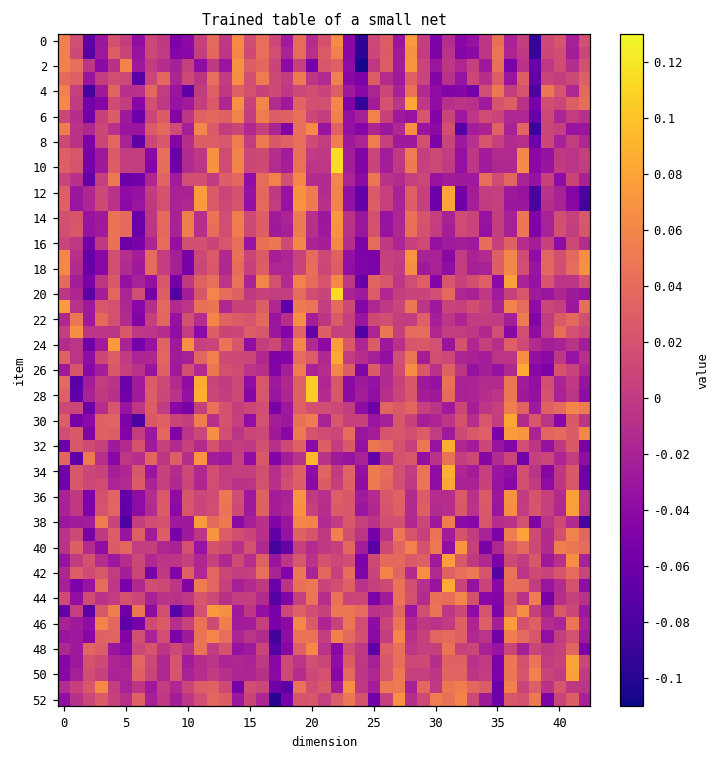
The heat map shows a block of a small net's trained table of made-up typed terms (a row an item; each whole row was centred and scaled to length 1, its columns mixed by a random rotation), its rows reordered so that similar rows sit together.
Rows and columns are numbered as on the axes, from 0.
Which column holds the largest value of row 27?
20
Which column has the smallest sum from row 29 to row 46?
17
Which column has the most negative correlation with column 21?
8
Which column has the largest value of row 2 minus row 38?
5
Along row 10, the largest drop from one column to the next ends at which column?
23
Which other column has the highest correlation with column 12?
37
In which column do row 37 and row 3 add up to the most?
19
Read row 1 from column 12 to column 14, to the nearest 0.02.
0.04 0 0.06
